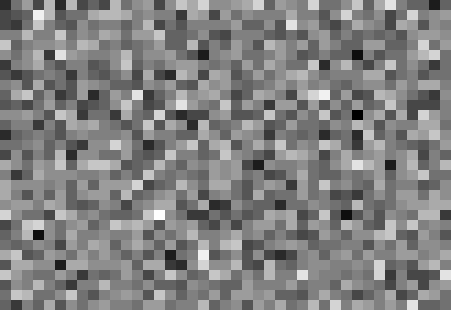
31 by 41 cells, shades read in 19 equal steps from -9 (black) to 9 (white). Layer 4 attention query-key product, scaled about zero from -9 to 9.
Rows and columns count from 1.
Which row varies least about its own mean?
9
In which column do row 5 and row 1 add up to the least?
40
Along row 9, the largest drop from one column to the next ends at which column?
5
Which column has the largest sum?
35
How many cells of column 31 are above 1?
2
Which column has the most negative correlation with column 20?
38
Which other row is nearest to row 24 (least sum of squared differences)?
30
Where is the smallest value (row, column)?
12, 33
